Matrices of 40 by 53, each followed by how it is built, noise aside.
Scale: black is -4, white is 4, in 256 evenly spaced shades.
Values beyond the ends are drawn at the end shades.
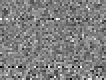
uneven rows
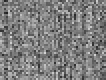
blocks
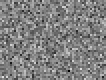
noise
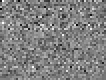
uneven rows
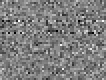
uneven rows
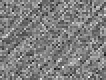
Hankel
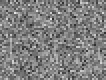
repeating columns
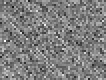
Toeplitz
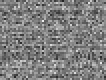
blocks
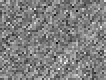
Hankel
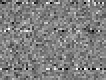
uneven rows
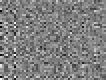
low rank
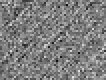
Hankel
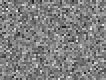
noise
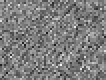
Hankel
